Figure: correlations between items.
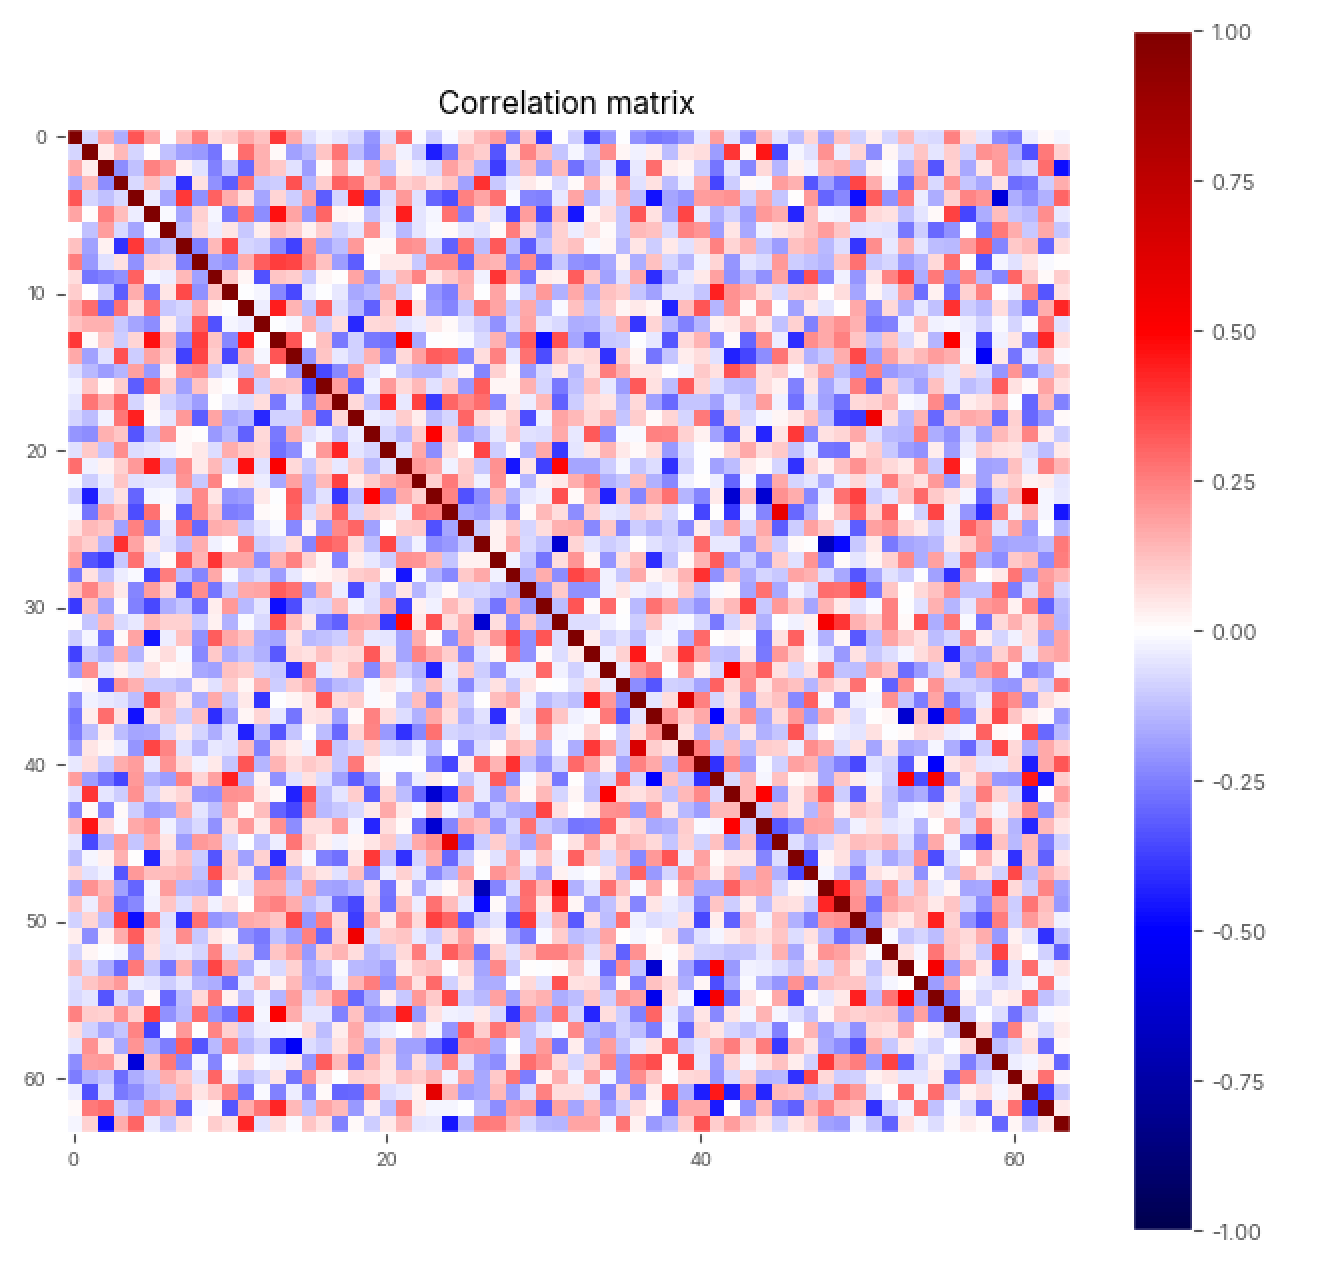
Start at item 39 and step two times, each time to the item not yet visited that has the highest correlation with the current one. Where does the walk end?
33
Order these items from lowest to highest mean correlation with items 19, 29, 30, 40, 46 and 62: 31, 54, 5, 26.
5, 26, 31, 54
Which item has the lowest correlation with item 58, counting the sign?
14
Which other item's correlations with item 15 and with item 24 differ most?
42
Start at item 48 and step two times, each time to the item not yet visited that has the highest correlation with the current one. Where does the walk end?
21
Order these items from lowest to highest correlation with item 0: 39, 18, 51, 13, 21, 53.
39, 18, 51, 53, 21, 13
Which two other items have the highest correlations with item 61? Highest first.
23, 41
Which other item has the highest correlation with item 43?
30
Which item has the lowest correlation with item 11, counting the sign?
38
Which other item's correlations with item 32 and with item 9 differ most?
46
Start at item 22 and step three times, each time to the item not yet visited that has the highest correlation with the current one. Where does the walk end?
26
